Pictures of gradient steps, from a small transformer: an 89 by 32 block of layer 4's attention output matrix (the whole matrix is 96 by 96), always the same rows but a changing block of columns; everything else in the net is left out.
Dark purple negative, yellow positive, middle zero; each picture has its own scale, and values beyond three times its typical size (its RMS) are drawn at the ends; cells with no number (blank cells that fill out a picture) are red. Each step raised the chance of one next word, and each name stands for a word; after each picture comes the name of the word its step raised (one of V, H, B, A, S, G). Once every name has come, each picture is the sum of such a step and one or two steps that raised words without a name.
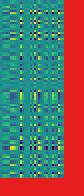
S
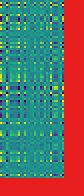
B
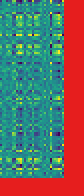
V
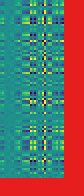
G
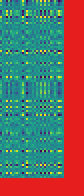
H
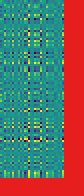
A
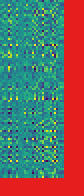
A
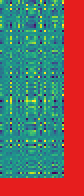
H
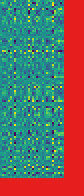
H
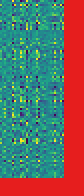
B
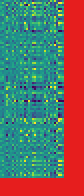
B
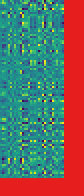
V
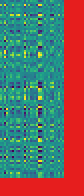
A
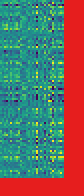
B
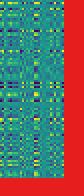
A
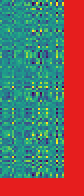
A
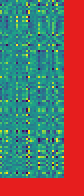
H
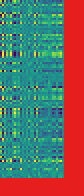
V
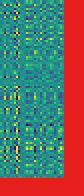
S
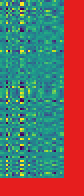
H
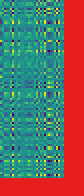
G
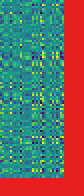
G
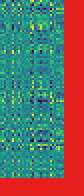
S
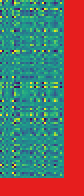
H
